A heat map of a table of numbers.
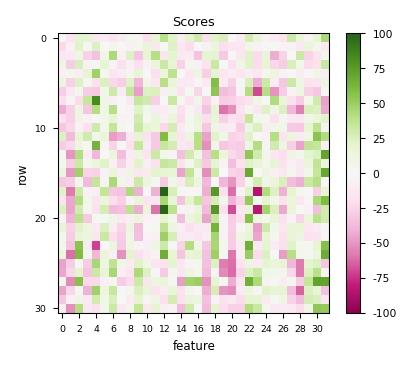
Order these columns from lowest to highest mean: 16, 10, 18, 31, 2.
10, 16, 31, 2, 18
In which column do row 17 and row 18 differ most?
23
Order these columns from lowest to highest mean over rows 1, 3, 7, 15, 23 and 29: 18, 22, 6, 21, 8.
21, 8, 6, 18, 22
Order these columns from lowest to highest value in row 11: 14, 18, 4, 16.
14, 4, 18, 16
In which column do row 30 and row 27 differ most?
16
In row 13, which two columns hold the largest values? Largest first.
31, 22
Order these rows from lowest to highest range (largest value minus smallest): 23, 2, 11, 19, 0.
0, 2, 11, 23, 19
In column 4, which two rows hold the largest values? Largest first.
7, 12
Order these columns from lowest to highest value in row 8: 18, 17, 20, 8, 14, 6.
20, 17, 14, 8, 18, 6
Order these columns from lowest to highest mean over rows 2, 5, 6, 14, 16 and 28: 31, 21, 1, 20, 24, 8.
20, 1, 21, 31, 8, 24
